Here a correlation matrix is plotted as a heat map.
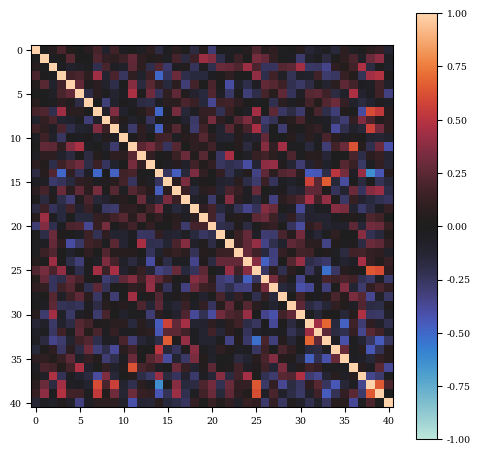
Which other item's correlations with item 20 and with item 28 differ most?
38
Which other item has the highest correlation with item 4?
11
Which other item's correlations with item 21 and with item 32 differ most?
37
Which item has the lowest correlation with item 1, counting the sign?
30
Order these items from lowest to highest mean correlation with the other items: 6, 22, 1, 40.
40, 6, 22, 1
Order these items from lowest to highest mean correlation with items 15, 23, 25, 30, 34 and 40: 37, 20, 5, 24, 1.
5, 20, 1, 37, 24
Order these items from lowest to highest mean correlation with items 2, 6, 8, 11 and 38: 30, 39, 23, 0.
0, 30, 23, 39
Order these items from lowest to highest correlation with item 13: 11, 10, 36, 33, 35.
33, 10, 36, 35, 11
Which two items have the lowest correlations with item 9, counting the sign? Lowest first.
14, 34
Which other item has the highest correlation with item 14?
34
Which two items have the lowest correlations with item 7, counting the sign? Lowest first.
14, 37
